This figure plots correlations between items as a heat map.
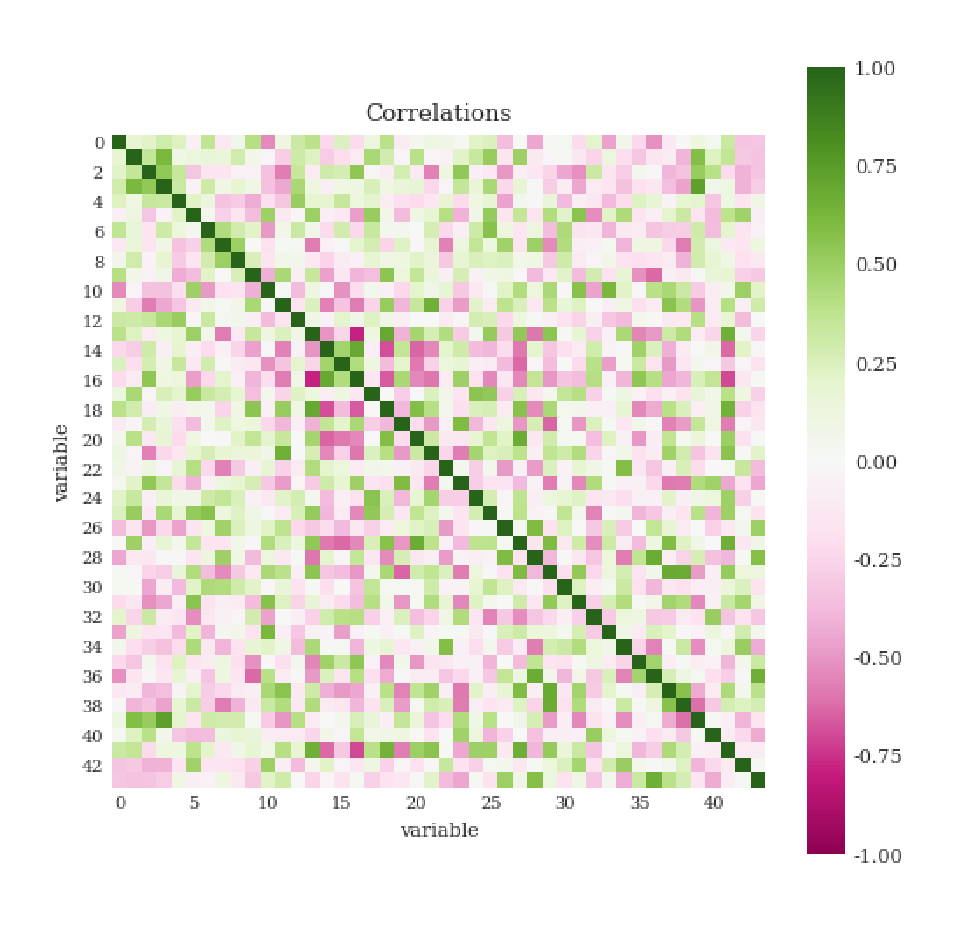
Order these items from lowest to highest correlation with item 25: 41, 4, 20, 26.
26, 4, 20, 41
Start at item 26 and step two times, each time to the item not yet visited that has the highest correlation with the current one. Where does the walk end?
36
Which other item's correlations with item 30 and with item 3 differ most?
2
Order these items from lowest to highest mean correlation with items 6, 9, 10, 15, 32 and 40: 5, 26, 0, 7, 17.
5, 26, 17, 7, 0
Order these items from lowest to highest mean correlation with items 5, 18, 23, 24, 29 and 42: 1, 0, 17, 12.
12, 0, 1, 17
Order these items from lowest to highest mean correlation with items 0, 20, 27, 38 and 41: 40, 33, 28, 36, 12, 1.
28, 36, 40, 33, 12, 1
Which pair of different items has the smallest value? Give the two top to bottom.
13, 16
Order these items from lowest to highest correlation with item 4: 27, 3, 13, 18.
18, 27, 13, 3
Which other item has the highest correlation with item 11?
21
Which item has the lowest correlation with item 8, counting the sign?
38
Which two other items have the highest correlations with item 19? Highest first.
23, 16
